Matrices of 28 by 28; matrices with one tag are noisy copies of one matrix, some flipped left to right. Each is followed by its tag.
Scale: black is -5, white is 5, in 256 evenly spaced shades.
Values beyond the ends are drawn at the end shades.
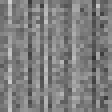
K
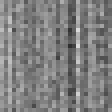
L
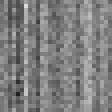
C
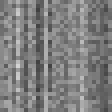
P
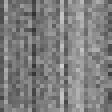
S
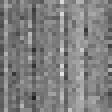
S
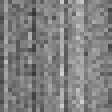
S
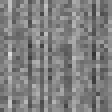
K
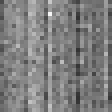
S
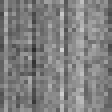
S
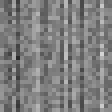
K
